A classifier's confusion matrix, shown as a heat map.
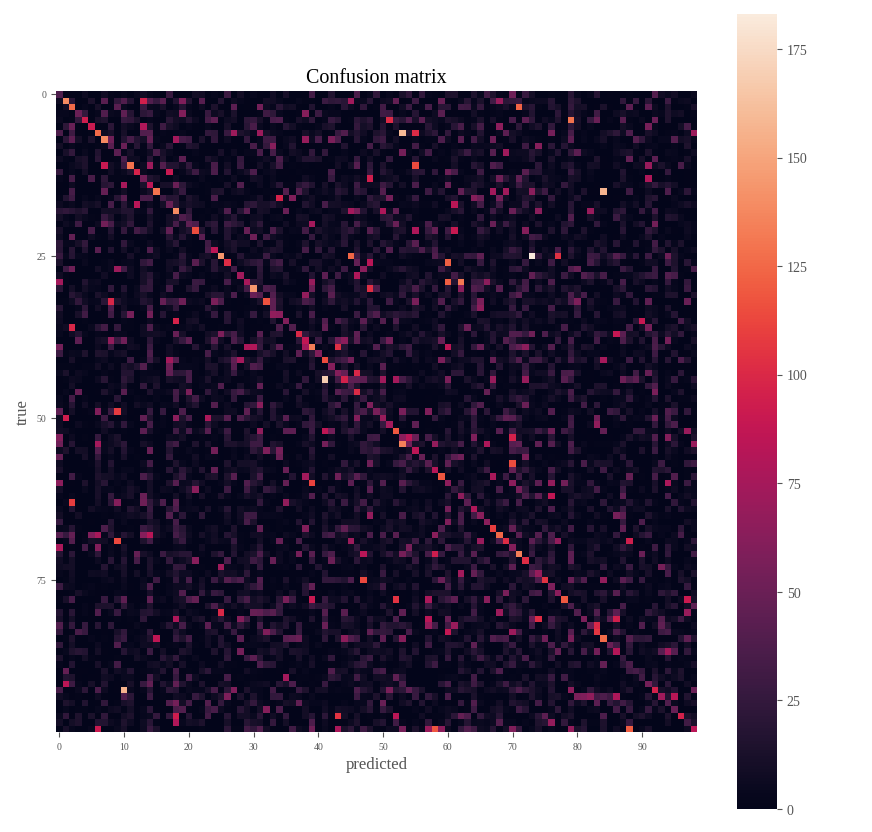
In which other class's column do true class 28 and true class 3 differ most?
46
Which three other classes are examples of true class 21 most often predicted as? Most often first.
61, 55, 72
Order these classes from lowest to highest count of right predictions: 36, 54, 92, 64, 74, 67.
36, 54, 74, 64, 92, 67
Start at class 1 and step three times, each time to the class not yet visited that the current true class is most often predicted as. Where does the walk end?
31
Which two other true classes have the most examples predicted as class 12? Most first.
17, 71
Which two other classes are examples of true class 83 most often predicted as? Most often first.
60, 70
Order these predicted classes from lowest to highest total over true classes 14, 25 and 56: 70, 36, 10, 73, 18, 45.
36, 70, 18, 10, 45, 73
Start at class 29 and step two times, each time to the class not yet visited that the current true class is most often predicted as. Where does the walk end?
76
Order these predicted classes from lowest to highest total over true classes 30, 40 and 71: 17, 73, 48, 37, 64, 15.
15, 73, 17, 64, 37, 48
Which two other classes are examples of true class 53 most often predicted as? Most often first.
70, 54
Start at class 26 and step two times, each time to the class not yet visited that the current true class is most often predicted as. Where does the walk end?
39
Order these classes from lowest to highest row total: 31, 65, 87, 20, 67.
87, 65, 31, 67, 20
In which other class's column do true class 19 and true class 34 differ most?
33
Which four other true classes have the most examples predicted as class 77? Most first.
25, 69, 86, 24
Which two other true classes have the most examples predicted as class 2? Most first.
63, 36
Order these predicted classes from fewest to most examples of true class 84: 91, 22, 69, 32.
22, 32, 91, 69
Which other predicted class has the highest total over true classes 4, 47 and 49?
79
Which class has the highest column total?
18
